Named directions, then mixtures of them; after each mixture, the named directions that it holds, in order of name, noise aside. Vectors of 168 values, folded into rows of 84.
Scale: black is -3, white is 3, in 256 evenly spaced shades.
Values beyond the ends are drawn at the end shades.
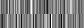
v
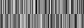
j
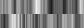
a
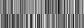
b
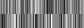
a, v.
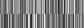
b.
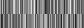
b, j, v.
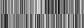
a, b, j.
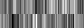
a, b.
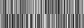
b.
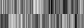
a, j.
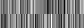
a, b, v.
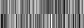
a, b, v.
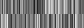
a, b, j.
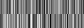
b, j, v.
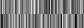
a, j, v.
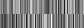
b, v.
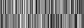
j.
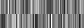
a, v.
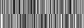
b, j, v.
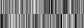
a, j, v.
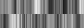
a.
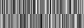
j.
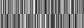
b, j.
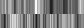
a.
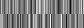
b, j, v.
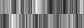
a.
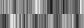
a.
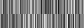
b, v.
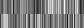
a, b.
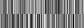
b.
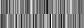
v.
